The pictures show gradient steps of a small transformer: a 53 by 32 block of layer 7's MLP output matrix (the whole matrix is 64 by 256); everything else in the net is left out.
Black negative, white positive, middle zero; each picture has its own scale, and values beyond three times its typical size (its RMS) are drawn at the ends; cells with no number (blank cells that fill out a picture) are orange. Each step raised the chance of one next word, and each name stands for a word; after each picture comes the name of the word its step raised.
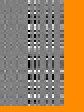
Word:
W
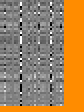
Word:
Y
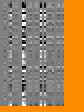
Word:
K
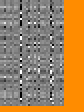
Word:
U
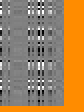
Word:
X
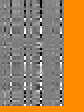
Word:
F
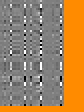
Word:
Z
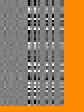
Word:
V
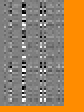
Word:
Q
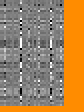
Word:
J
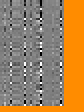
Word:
V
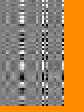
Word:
Z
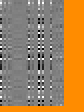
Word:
W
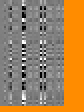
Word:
Y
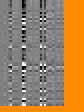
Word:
V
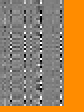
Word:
W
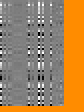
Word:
Z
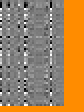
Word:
K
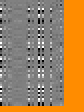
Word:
Q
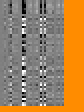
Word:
F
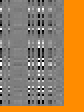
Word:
V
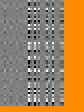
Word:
Q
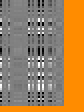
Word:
F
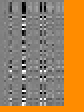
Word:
U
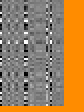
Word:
Y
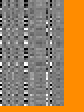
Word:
V
